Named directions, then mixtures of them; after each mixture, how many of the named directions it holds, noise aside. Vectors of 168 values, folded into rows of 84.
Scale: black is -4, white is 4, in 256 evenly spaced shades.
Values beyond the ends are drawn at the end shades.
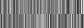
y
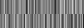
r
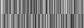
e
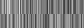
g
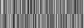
four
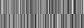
four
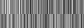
one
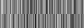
two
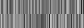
one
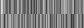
one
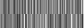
three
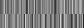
one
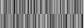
three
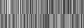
one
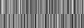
four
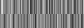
three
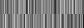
one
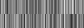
two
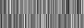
two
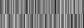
one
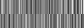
four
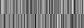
four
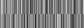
two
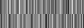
four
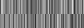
four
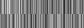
one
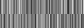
four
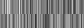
one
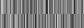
two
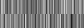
two
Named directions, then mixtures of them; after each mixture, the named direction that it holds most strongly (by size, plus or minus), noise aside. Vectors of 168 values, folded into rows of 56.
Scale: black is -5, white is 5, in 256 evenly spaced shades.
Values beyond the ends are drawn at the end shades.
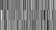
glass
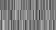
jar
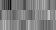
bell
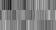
bell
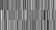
glass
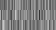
jar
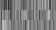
jar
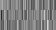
glass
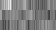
bell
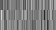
glass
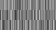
jar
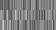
jar
